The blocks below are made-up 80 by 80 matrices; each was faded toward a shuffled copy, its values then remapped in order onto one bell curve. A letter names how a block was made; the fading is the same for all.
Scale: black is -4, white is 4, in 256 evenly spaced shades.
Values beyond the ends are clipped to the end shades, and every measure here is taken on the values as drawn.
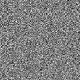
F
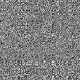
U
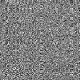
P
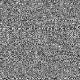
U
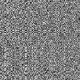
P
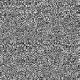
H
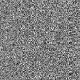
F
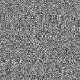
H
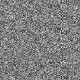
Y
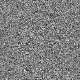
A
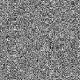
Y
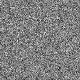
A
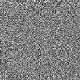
H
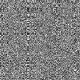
Y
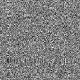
F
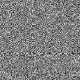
U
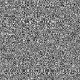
U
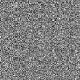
H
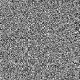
F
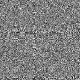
U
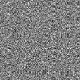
H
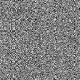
Y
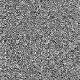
F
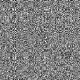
P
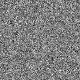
A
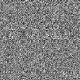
H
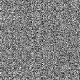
F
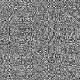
P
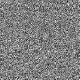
F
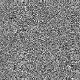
F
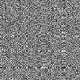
P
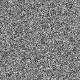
A
